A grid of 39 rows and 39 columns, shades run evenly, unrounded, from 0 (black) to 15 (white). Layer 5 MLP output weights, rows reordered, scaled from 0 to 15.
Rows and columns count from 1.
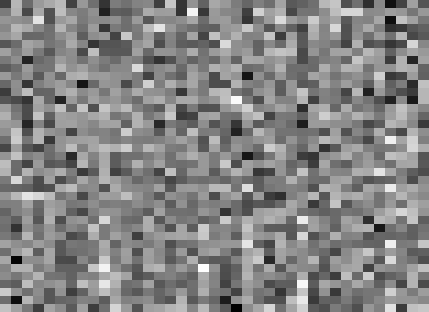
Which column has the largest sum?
10
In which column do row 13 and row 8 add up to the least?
38
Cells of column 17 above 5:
34
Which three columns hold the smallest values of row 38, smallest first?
2, 21, 29
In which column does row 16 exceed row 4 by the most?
36
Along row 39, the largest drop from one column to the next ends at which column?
37
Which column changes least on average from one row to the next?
11
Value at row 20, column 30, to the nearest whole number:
8
